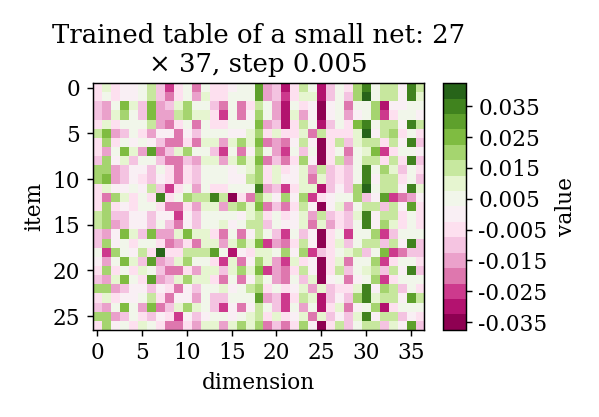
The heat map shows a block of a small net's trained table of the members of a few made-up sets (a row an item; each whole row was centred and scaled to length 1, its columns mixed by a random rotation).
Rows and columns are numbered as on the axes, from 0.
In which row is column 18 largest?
11
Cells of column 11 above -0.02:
23
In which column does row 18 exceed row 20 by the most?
7
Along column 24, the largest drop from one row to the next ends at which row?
12
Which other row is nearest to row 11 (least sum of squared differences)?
1
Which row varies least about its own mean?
14
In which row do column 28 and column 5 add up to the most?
18
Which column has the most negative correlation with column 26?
30
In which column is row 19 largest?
6
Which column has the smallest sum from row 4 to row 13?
25
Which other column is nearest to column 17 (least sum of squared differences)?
33
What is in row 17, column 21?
-0.02
